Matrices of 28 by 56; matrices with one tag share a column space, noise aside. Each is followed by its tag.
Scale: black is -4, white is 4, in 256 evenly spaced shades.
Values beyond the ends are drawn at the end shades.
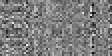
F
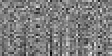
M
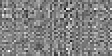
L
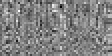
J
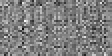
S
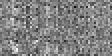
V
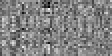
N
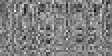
J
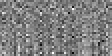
M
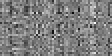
F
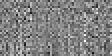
M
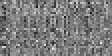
N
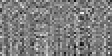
M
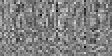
J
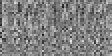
J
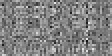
V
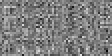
V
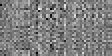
L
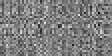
F
